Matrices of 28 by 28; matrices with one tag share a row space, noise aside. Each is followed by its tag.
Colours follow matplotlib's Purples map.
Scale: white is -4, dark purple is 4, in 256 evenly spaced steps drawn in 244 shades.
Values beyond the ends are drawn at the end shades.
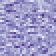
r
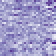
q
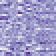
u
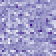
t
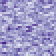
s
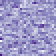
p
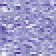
s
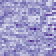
q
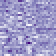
u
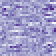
q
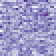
p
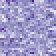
t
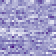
t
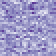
r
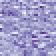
p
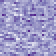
r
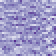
q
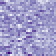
u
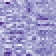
u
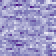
q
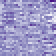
q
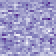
s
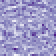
r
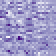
u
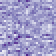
s
